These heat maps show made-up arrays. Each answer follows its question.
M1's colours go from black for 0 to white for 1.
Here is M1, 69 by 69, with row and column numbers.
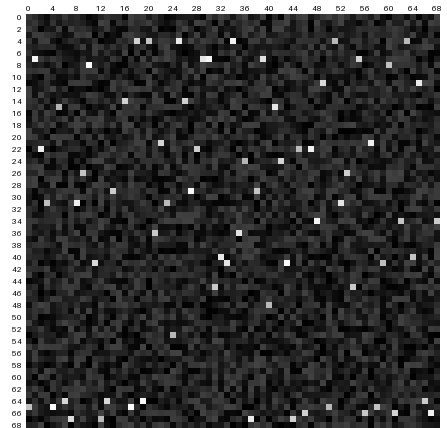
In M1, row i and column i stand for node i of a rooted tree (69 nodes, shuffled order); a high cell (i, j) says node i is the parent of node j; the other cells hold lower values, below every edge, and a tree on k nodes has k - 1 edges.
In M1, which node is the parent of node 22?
21
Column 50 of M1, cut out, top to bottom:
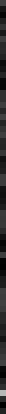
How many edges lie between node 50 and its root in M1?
4
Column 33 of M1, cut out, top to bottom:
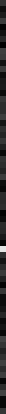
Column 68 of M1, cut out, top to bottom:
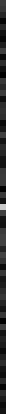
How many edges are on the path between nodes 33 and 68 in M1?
6
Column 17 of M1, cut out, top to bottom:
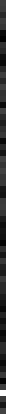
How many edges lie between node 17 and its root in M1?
4
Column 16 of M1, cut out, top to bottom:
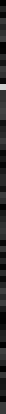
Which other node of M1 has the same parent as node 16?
26
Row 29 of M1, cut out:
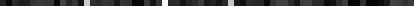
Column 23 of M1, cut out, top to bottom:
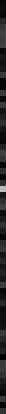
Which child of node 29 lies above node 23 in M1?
14
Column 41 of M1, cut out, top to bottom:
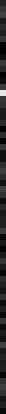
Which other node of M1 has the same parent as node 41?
5
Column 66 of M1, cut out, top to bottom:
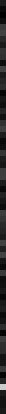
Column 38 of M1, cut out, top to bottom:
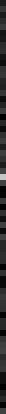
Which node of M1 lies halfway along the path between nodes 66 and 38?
7
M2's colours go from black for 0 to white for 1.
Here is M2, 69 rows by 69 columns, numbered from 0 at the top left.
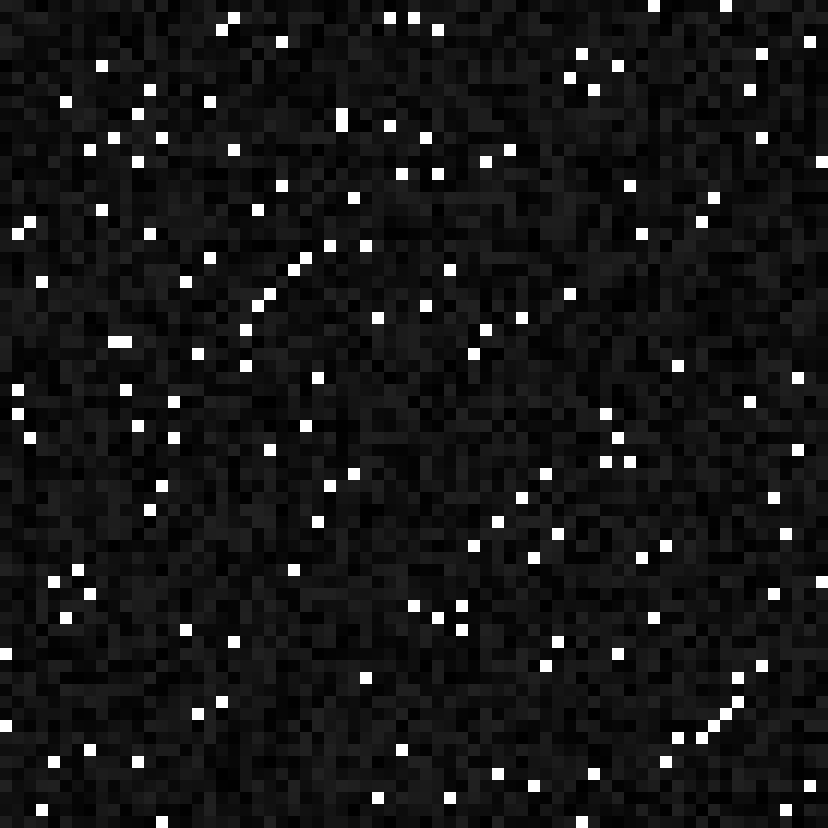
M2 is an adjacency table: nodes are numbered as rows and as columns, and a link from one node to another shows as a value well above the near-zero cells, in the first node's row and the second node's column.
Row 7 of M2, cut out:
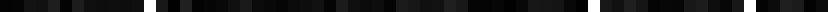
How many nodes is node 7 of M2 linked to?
3
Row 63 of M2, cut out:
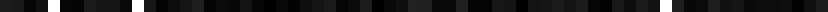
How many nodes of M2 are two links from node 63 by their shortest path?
5
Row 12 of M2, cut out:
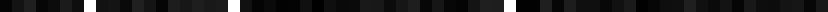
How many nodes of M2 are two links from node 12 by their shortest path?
4
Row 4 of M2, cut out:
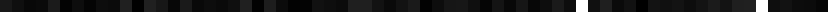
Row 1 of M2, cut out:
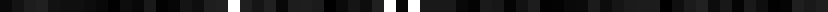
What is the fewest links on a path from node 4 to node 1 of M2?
7
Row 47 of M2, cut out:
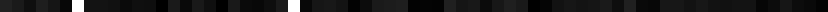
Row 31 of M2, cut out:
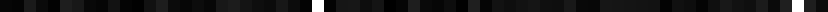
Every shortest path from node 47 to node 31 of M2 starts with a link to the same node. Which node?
node 24
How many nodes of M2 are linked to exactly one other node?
2
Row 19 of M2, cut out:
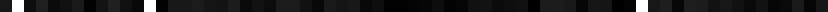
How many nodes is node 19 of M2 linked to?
3
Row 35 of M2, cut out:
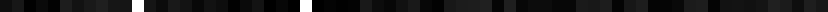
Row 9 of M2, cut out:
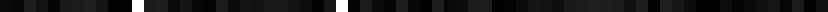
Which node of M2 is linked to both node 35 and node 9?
node 11
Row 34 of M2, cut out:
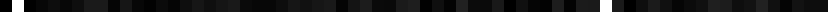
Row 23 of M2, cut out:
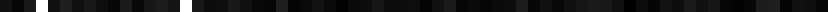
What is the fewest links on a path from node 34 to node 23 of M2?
5
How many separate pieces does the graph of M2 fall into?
2
